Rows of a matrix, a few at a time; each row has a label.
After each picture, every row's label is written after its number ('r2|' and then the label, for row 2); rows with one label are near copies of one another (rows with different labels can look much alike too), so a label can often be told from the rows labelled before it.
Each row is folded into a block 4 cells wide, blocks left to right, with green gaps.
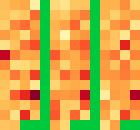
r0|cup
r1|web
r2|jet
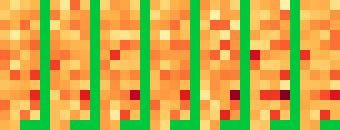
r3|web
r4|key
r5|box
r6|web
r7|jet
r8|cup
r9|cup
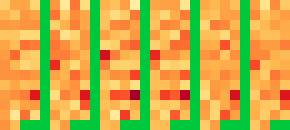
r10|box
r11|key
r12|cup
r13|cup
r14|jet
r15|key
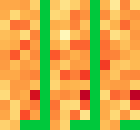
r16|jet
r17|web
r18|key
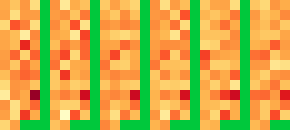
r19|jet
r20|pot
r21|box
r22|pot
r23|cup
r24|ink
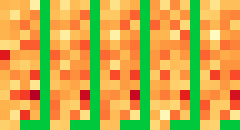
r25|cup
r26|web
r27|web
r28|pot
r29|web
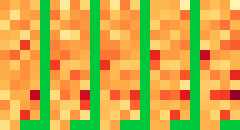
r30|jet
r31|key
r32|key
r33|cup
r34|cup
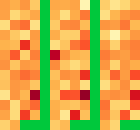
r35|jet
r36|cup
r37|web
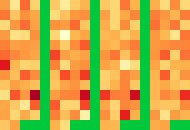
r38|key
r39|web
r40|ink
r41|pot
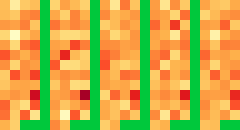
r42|web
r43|box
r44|key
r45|pot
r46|web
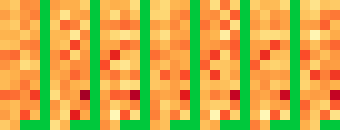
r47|ink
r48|jet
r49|box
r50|web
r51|pot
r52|box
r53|web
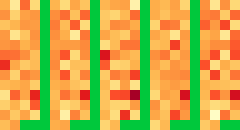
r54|key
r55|pot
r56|cup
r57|jet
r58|pot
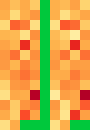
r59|jet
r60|jet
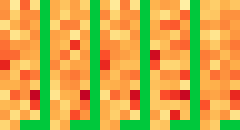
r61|key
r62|jet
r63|key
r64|cup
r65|web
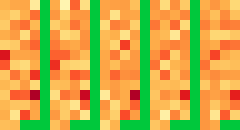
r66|cup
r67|key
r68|jet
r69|pot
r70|box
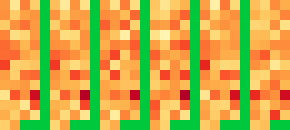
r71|key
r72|key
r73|pot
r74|web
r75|key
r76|ink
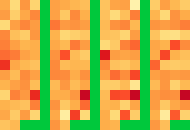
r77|key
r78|box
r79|cup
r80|box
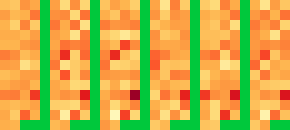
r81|ink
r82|pot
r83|box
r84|key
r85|ink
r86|pot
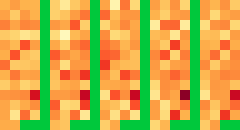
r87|box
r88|web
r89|key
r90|jet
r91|jet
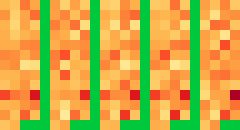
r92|ink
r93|pot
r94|ink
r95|ink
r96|jet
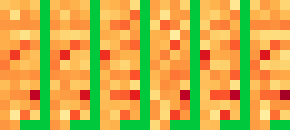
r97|box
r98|box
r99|cup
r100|jet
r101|cup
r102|box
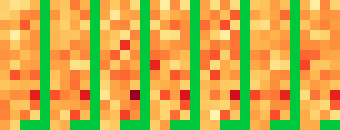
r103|web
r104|ink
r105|jet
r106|key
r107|pot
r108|ink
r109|key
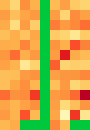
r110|ink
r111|box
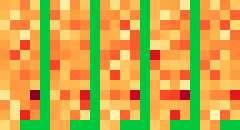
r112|jet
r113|key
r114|pot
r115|cup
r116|pot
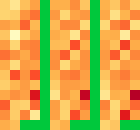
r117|web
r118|jet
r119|jet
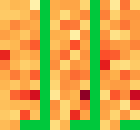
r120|cup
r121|jet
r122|key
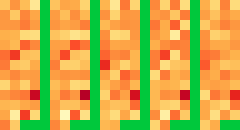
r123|box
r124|box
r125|key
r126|pot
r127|key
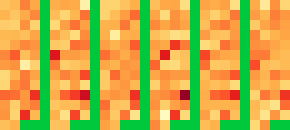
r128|ink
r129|cup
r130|web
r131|box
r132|cup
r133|key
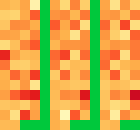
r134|cup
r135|pot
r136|pot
